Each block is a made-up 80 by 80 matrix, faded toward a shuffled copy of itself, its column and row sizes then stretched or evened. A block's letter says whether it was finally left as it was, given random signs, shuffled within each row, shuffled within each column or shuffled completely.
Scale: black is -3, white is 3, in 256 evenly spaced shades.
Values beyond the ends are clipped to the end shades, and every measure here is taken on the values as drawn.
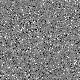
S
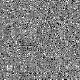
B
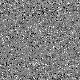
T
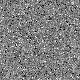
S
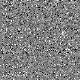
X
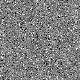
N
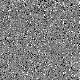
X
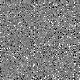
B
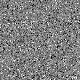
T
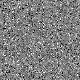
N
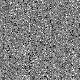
N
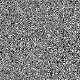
X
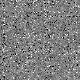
X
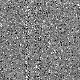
N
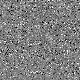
T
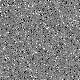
S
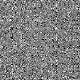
B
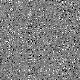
B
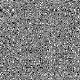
B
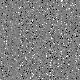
N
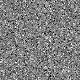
N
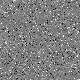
S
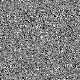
T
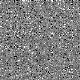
B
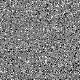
X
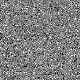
B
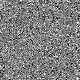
N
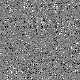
X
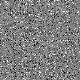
X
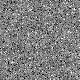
S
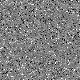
T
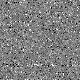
T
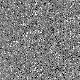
N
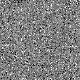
N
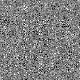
B
